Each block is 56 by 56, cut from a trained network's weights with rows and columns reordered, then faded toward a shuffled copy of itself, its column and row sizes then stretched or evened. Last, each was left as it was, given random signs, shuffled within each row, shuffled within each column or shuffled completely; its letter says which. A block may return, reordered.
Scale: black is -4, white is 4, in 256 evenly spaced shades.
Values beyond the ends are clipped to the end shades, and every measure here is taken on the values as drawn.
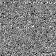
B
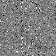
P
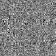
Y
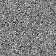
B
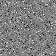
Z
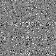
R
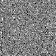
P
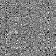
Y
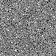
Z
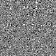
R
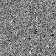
P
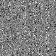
P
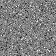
Z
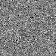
B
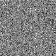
P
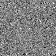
B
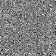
Y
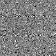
R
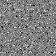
B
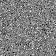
Z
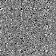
R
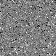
Z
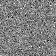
Z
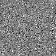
R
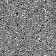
P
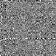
Y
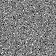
Z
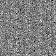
P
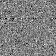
B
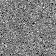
Z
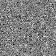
B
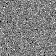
Z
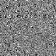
Y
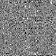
Y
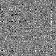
Y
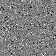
Z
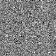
R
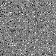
B
